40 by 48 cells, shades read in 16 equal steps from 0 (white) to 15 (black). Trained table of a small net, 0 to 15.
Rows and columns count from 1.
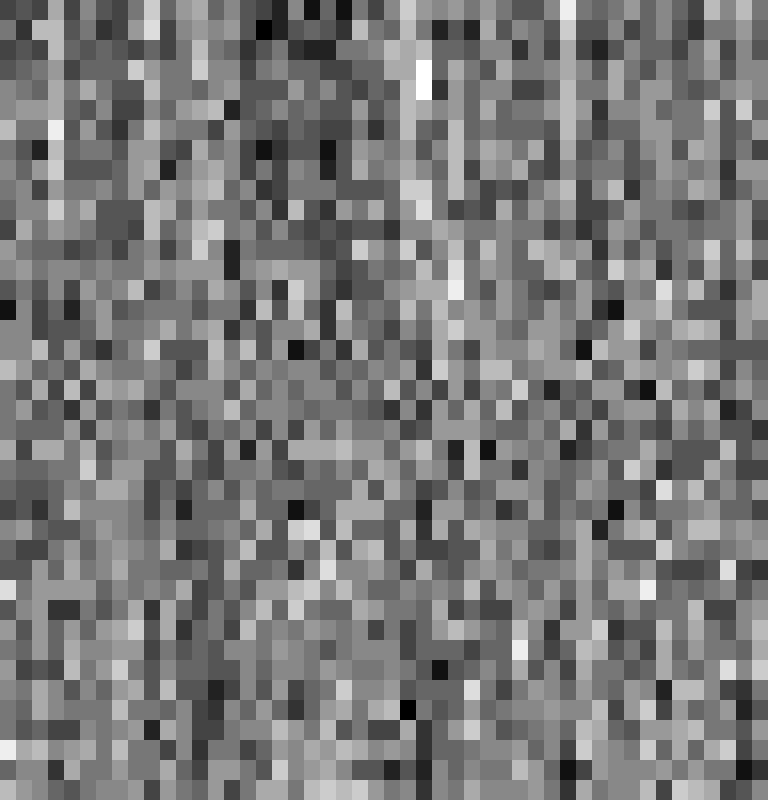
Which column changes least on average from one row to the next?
8
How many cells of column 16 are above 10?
7
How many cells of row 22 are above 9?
14
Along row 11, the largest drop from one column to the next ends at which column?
19
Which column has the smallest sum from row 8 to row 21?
29
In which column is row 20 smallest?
33
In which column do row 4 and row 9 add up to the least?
27
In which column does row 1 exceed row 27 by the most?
20
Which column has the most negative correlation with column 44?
10
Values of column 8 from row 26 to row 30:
7 7 6 5 7
